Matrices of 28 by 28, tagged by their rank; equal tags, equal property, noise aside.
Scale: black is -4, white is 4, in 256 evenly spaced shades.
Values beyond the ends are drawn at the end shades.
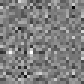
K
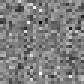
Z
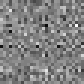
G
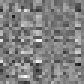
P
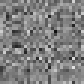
G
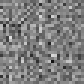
G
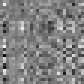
P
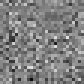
G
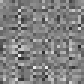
K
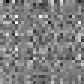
K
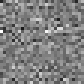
Z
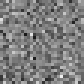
Z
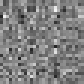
K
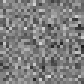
Z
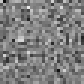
G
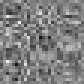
K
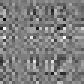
P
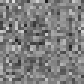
G
